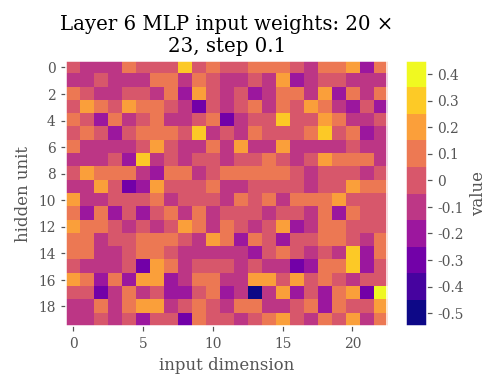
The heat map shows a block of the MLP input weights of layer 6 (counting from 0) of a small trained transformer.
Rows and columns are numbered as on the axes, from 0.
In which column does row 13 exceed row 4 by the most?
11
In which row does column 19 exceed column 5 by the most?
15
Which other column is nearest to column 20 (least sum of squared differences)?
22
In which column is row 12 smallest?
16
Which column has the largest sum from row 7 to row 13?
18
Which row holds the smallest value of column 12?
13
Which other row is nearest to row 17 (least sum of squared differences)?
14
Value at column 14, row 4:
0
